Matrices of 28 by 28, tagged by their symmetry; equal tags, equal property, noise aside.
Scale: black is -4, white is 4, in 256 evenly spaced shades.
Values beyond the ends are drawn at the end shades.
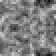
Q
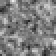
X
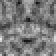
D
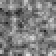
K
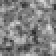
K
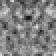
D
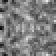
Q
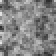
Q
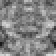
D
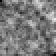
X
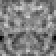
D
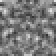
D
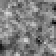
K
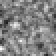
K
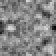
Q
